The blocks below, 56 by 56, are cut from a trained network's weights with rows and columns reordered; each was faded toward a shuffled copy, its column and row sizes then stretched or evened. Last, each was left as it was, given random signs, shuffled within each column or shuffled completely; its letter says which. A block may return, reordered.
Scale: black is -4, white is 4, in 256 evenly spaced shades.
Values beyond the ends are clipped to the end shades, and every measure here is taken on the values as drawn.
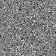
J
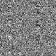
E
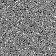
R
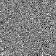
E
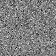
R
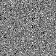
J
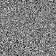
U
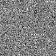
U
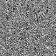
J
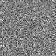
E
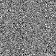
U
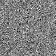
J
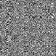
E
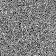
R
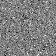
R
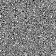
U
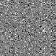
E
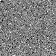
R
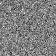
R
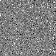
U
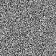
J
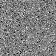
R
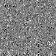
U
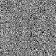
E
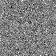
R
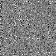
U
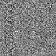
E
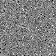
J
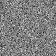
R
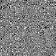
E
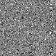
U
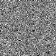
U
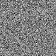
J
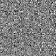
E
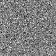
J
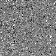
J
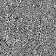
U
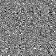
E
